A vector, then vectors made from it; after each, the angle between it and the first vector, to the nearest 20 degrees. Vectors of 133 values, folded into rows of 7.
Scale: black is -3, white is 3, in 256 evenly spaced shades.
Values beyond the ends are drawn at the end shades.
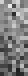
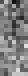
140 degrees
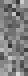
140 degrees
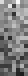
20 degrees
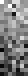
20 degrees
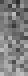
160 degrees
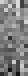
40 degrees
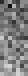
160 degrees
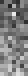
160 degrees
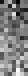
160 degrees
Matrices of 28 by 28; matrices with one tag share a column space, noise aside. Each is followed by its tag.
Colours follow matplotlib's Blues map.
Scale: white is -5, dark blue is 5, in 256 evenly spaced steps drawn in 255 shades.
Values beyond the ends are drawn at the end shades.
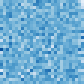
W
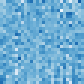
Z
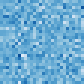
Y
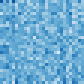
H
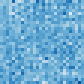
H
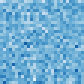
Z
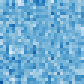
H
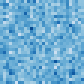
H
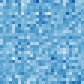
H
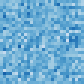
W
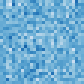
W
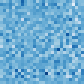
W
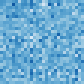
W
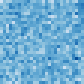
H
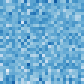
Z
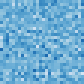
W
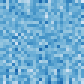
Z
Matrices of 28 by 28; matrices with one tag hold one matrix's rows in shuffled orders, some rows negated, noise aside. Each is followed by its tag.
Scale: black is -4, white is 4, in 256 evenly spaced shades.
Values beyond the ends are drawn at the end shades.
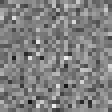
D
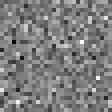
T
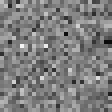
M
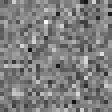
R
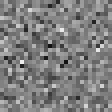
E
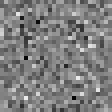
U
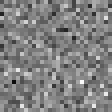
T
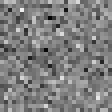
E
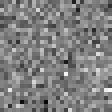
M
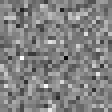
E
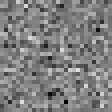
E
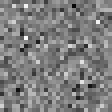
U
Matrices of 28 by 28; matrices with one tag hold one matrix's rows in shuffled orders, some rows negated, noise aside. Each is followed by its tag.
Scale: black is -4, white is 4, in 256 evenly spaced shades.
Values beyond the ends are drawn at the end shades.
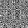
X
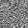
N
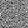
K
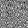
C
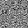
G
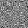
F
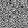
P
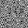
F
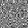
P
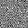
C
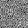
C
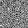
X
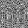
F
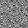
N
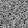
N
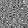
P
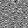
G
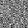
N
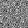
X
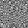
N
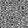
K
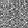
N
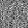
P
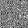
C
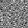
N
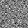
G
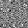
N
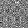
X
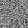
N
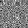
X
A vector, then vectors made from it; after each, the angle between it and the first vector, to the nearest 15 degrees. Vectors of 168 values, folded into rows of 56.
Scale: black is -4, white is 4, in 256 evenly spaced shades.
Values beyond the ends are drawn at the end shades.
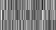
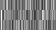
30 degrees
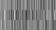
75 degrees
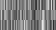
45 degrees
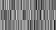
90 degrees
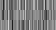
90 degrees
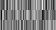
165 degrees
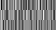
105 degrees
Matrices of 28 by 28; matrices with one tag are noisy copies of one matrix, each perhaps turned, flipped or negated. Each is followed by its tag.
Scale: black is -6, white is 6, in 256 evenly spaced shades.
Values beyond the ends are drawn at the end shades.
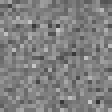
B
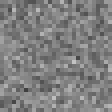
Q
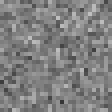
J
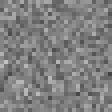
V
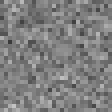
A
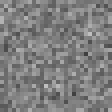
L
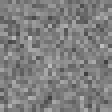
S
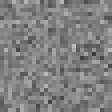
J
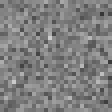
Q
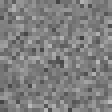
B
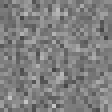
A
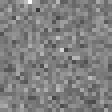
Q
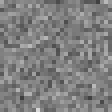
V
